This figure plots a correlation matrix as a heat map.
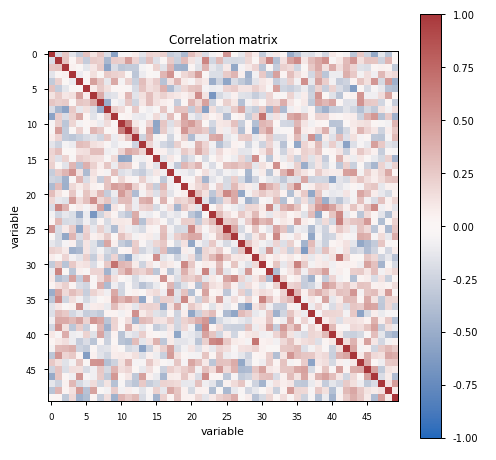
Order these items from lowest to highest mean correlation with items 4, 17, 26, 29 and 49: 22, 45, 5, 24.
5, 22, 24, 45
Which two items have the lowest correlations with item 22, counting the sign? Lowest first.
8, 18
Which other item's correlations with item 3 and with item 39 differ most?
21
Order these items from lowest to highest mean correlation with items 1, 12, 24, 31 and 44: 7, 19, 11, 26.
26, 7, 19, 11
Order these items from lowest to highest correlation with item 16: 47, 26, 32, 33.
33, 47, 26, 32
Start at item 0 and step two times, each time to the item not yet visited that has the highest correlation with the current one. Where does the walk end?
20
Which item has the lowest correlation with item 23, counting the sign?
6
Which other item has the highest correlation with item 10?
11
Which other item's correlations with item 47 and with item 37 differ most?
12
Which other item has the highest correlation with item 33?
39
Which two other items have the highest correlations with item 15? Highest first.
29, 41
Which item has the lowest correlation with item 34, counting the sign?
0
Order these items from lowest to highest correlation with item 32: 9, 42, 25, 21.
42, 9, 21, 25
